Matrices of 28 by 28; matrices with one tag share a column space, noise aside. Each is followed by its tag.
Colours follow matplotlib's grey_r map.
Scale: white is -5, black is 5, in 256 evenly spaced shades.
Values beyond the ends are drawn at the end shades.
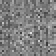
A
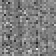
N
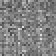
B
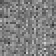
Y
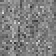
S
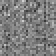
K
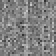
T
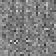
T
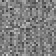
B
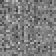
S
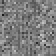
A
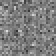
K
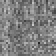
S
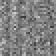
Y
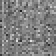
T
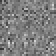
N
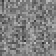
S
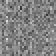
K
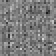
S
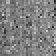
A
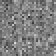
N
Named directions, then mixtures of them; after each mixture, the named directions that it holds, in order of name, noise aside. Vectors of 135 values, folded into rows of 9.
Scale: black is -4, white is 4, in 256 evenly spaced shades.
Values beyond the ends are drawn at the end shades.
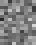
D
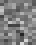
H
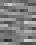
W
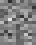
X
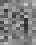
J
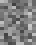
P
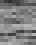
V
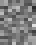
D.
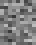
D, W, X.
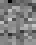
D, V, X.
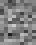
H, V, X.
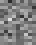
X.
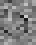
J, X.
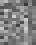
J.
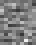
H, W.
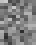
D, P.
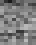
H, V, X.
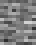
W.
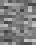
D, W.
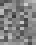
H, J.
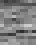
V.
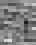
J, W.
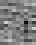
J, W.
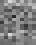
J, V, X.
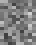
P.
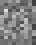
D, J.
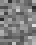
D.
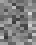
J, P.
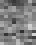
P, V.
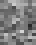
P, V.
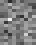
W, X.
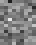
D, W, X.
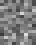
D, H, X.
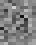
J, P, X.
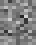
J, X.
